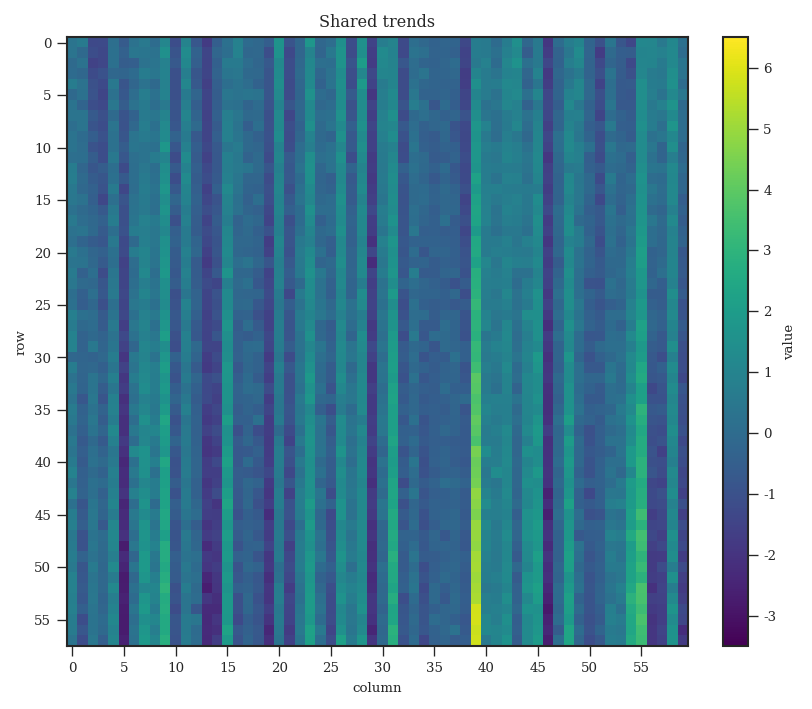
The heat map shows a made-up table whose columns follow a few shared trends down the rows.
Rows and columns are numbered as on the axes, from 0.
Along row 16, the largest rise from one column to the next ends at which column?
39
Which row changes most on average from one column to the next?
57
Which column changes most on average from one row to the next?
6
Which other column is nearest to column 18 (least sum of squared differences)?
50
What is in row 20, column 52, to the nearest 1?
0
